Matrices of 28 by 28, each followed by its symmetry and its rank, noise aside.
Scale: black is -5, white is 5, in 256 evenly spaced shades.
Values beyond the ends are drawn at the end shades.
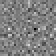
no symmetry, rank four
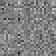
no symmetry, rank four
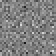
no symmetry, rank six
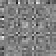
symmetric, rank three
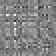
no symmetry, rank four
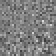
no symmetry, rank six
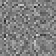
antisymmetric, rank six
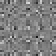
no symmetry, rank three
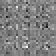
antisymmetric, rank four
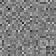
symmetric, rank four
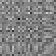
symmetric, rank three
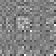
symmetric, rank three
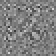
symmetric, rank four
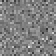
antisymmetric, rank six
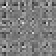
symmetric, rank three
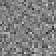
no symmetry, rank six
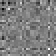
symmetric, rank three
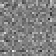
no symmetry, rank four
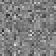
no symmetry, rank six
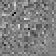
symmetric, rank six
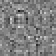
antisymmetric, rank four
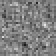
antisymmetric, rank six
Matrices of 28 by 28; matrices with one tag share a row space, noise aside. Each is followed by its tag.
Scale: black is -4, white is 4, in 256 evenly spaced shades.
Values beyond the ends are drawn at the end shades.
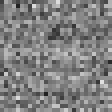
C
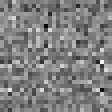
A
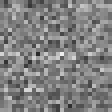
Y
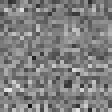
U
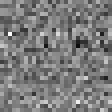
A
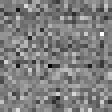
C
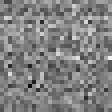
U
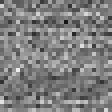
C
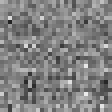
A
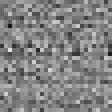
U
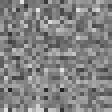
Y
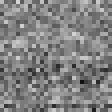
C
